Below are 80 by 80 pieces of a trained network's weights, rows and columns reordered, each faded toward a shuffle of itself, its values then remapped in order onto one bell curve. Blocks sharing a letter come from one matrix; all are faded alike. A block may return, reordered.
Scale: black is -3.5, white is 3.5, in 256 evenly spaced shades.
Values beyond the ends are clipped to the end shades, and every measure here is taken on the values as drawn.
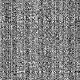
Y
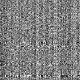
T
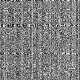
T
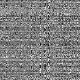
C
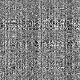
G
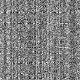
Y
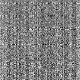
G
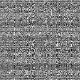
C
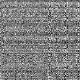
C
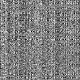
Y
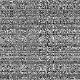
C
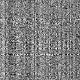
Y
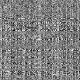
G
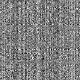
Y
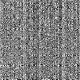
Y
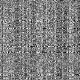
Y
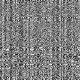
G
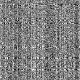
Y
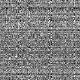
C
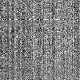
Y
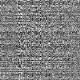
C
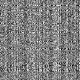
Y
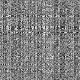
Y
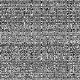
C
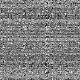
C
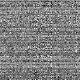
C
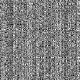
T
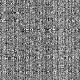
G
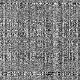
Y
